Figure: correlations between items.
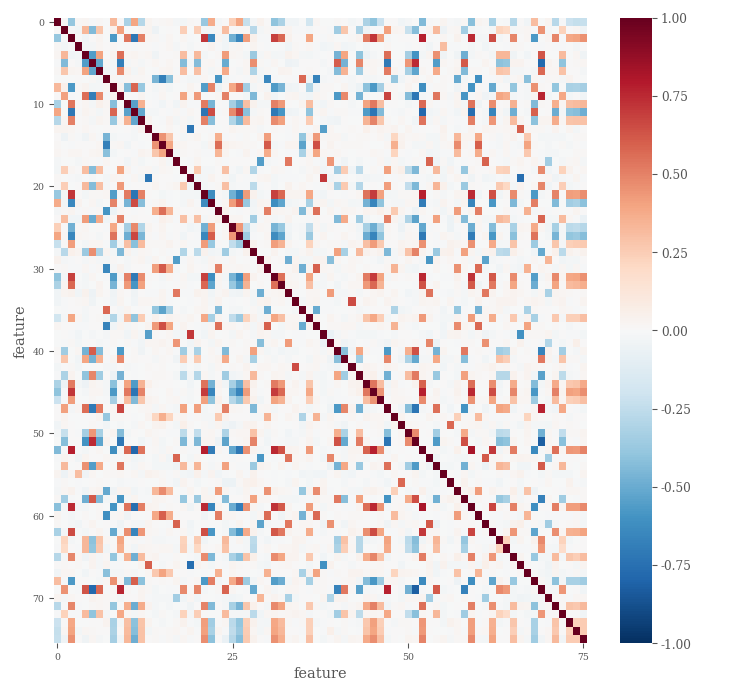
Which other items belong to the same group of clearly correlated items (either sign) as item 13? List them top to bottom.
19, 38, 66
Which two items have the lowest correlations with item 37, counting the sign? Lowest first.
7, 35
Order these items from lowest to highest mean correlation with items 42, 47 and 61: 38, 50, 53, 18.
50, 38, 18, 53
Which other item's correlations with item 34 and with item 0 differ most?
42
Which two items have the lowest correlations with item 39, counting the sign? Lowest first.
29, 70
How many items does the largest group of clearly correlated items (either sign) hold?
26
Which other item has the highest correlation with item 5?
51
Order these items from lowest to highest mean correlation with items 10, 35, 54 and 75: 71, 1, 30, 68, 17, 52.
68, 30, 17, 1, 71, 52
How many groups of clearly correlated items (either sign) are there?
8
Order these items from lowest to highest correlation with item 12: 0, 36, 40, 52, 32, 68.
68, 0, 40, 36, 32, 52
